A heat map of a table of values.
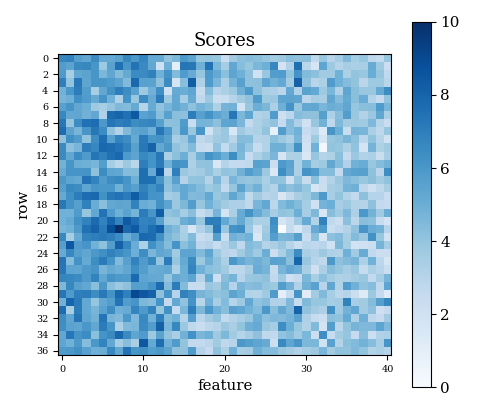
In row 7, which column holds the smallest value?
27
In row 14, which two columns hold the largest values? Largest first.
12, 10
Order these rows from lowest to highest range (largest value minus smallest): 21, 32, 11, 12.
32, 12, 11, 21
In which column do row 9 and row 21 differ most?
7
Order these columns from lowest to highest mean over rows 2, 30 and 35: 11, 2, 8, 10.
8, 11, 2, 10
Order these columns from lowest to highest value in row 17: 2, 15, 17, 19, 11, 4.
19, 17, 15, 11, 2, 4
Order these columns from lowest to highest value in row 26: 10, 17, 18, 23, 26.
26, 23, 18, 17, 10
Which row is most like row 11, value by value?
22
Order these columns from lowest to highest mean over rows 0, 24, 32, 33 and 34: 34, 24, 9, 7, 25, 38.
38, 34, 25, 24, 9, 7
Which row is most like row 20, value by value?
17
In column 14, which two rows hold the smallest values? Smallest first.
1, 3
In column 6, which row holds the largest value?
21
